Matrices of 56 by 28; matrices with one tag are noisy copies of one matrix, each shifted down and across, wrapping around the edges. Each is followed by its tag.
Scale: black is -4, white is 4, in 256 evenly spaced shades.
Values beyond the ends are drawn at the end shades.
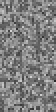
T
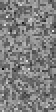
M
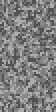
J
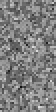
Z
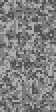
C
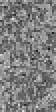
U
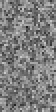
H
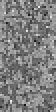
U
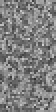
C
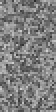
C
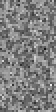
H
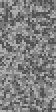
C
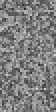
T
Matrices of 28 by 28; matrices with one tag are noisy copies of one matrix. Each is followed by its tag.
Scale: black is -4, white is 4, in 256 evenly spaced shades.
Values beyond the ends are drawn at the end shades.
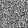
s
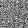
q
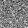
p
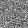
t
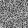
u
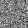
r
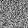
p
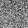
p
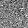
p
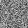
s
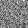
q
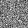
r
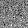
p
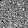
p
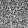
p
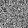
u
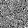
r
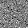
t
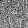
p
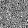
u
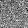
p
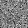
s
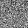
p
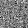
q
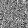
q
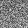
p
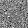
s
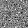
t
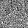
p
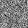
s
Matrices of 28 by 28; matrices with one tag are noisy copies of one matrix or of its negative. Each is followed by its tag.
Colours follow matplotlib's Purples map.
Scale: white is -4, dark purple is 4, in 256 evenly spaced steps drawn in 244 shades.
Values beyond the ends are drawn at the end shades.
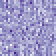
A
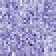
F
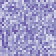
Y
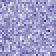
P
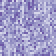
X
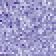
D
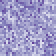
F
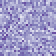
P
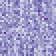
A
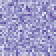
P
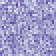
Y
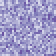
D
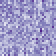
A
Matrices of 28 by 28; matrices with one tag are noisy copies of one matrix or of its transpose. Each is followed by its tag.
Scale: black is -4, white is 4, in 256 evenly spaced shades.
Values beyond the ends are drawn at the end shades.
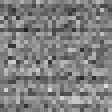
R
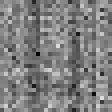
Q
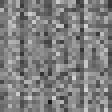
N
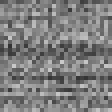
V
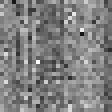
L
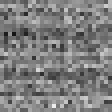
Q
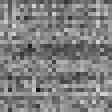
V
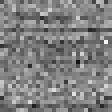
L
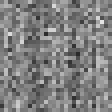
Q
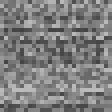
L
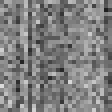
L
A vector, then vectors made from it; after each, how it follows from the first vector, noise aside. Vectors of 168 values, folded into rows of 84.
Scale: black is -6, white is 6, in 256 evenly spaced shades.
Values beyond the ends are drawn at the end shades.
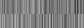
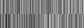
reversed.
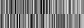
wrapped around, scaled up.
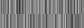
wrapped around.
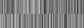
copied.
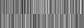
wrapped around.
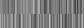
copied.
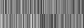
wrapped around, negated.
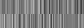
copied.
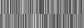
wrapped around, negated.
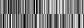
wrapped around, scaled up.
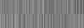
shrunk.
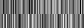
wrapped around, scaled up.
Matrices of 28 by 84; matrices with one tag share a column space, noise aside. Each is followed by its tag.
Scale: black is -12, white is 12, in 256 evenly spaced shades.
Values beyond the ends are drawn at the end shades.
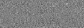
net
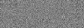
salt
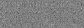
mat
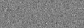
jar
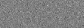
mat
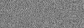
jar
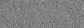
jar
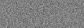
net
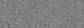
salt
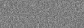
mat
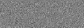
net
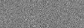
salt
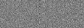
salt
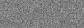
jar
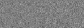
net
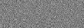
salt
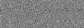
jar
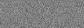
net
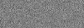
jar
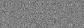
mat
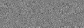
net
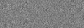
jar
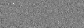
net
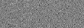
salt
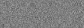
mat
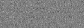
mat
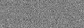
salt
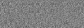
net
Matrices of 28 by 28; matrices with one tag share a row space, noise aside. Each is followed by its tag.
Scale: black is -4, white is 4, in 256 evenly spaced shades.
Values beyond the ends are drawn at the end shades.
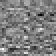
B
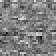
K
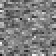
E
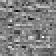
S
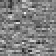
S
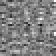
B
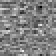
K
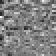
E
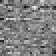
E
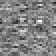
K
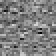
K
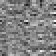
B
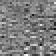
B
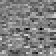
B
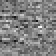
K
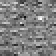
K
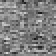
K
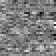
B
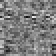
E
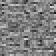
B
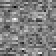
K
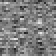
K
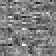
S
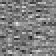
S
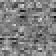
K
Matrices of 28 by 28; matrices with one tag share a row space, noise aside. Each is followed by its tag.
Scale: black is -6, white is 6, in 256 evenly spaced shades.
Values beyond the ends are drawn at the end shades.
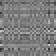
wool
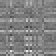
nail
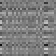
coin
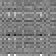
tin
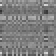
coin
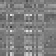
nail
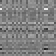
coin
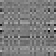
wool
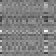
coin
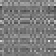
wool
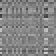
coin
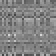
tin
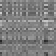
coin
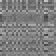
coin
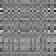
wool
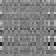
wool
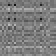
tin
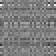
wool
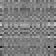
wool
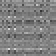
tin
